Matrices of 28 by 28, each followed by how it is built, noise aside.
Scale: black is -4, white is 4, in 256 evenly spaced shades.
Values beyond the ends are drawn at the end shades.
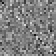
diagonal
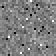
sparse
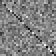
diagonal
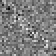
banded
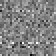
uneven rows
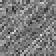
Hankel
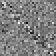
banded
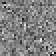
banded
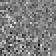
lower triangular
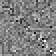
banded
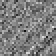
Hankel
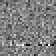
uneven rows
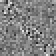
banded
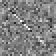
diagonal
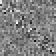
banded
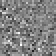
lower triangular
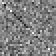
diagonal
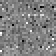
sparse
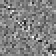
banded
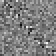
banded
